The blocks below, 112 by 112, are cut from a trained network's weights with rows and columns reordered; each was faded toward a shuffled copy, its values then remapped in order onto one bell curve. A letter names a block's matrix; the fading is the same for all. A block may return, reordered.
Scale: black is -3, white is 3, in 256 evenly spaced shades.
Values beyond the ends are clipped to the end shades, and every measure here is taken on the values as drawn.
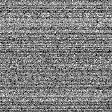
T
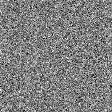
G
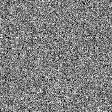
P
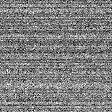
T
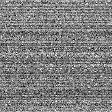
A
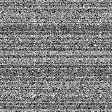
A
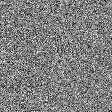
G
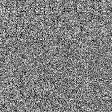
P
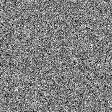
G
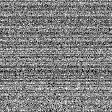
T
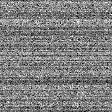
T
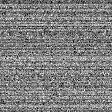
T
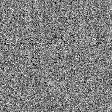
P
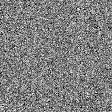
G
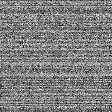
A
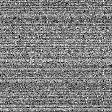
A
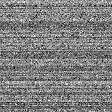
T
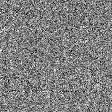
P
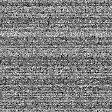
A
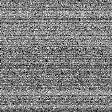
A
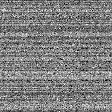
T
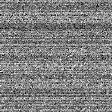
A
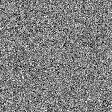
G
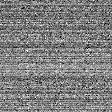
A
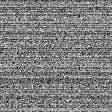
T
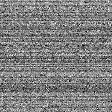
T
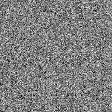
P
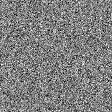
G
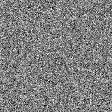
G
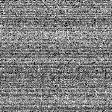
A
